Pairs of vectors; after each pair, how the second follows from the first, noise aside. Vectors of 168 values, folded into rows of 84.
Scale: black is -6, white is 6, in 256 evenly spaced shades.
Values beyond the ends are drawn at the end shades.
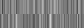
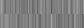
wrapped around, shrunk.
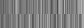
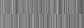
negated, shrunk.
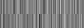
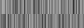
shuffled.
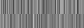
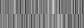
shuffled.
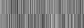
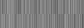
wrapped around, shrunk.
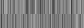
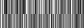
negated, scaled up.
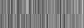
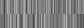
wrapped around, negated.
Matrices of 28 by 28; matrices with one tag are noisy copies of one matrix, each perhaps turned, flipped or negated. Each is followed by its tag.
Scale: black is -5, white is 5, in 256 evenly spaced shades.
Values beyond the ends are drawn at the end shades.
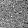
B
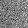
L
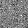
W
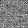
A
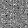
W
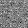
A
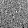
B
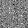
W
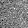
L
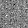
W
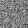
A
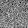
L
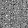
W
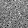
L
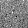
B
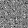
A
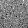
B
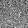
L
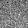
L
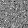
A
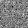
W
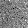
L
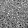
L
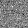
W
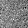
L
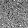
L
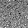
L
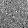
B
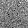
L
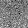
L
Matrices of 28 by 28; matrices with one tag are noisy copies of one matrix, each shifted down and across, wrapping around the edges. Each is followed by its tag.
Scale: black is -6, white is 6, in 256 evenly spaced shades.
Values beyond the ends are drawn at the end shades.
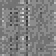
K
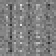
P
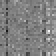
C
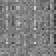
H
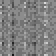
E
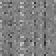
E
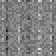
E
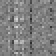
C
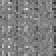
P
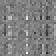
H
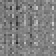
H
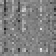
H
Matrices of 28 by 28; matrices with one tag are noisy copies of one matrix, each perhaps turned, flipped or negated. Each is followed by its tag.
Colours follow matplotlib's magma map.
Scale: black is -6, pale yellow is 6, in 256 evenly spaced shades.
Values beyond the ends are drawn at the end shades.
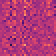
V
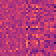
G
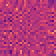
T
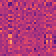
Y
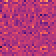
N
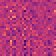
V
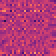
T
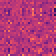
N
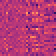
G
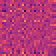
T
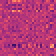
Y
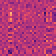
Y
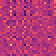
V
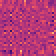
T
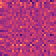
T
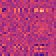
Y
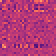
Y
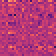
N
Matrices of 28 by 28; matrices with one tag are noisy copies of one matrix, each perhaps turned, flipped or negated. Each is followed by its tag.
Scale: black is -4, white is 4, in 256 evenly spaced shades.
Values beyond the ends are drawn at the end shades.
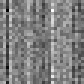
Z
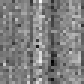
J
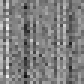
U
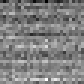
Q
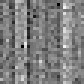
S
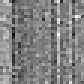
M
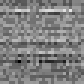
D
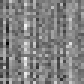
U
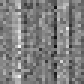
S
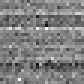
S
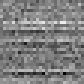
D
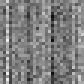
Z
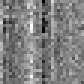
J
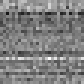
M
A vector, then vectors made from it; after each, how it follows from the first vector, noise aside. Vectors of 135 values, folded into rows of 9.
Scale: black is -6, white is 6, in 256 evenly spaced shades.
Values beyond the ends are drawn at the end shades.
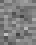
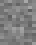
reversed, negated, shrunk.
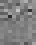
reversed, negated, partly zeroed.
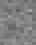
reversed, shrunk.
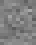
reversed, shrunk.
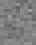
reversed, shrunk.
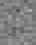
reversed, shrunk.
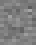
reversed, shrunk.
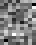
wrapped around, negated, scaled up.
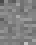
wrapped around, partly zeroed.
